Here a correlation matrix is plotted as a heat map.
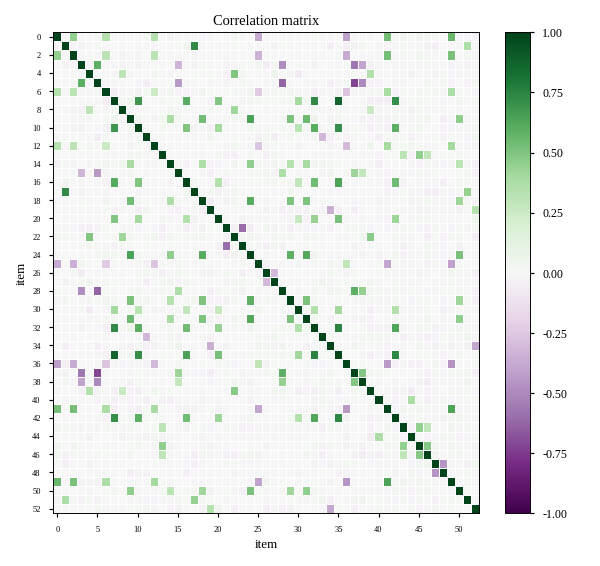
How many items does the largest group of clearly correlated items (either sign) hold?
8
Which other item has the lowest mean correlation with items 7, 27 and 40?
26
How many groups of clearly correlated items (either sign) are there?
13
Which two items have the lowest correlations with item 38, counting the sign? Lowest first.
5, 3
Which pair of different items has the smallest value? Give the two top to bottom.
5, 37
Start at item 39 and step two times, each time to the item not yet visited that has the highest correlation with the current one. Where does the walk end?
4
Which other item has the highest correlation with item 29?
24
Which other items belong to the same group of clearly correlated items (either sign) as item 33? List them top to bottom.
11
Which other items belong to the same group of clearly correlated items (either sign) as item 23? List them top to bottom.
21
